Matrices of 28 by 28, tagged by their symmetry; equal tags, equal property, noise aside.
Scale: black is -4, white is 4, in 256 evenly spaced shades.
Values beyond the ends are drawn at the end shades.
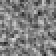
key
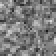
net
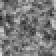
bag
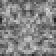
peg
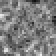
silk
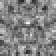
peg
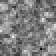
bag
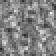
bag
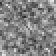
bag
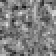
key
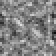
bag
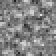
bag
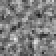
key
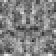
peg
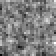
key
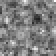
silk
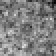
silk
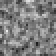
net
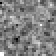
silk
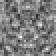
peg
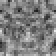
peg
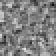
net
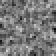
bag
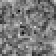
silk
